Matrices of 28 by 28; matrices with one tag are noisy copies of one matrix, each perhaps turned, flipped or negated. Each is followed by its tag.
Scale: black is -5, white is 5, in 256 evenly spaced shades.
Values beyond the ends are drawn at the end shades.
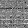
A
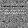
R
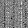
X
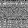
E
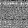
E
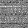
X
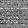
A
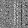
R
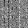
A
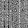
A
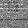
A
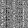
X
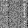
E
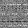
X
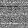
X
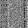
E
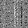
R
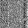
E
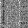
E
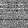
A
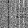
A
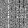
A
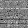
A
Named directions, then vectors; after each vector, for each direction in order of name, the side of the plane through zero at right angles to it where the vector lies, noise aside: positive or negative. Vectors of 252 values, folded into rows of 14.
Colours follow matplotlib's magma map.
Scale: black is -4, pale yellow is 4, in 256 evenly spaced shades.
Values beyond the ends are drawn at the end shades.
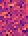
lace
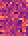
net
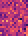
negative, negative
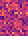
positive, negative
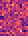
positive, negative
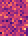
positive, positive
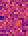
positive, negative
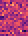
positive, negative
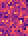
negative, negative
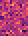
positive, negative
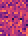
negative, negative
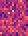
negative, negative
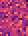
negative, negative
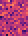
positive, negative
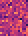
negative, negative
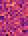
positive, negative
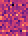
negative, positive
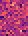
positive, negative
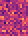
negative, positive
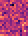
negative, positive
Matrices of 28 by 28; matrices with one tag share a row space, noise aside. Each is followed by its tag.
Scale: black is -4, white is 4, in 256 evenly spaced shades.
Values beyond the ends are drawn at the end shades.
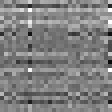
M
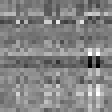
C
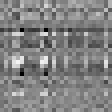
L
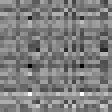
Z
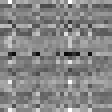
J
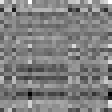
M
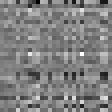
Z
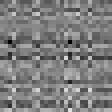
J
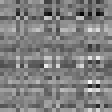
C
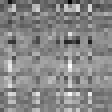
J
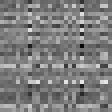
Z
